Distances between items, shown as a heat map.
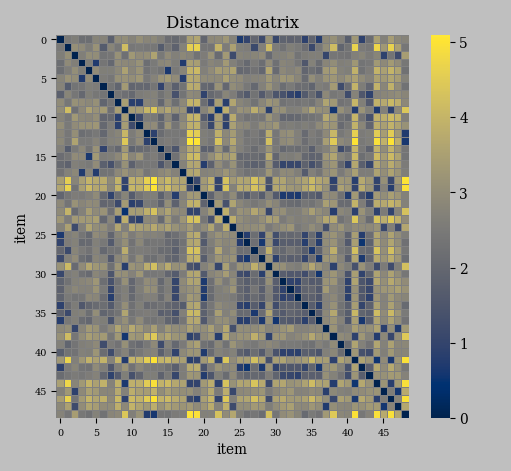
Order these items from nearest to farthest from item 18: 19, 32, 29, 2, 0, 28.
19, 29, 2, 32, 0, 28
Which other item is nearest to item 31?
20
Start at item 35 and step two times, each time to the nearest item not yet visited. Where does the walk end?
1
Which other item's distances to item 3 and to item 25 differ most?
5
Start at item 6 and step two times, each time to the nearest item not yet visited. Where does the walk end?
39
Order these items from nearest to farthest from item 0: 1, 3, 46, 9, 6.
3, 1, 6, 9, 46
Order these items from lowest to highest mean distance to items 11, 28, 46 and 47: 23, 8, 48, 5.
8, 23, 5, 48
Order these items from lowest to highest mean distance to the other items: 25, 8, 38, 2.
25, 2, 8, 38
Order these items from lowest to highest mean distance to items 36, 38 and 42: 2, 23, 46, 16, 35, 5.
16, 35, 2, 46, 5, 23
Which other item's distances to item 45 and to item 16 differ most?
47
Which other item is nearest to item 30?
36
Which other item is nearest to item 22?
9
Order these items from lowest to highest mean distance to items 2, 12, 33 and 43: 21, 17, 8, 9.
21, 8, 17, 9
